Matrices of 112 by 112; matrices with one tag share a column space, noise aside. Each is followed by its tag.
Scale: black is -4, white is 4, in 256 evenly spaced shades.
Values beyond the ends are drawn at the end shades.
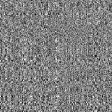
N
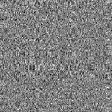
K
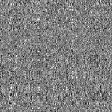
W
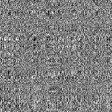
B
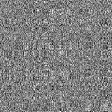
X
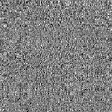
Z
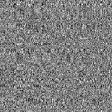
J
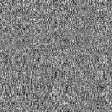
W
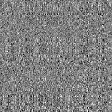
N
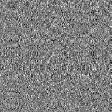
K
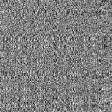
B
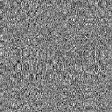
K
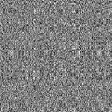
X
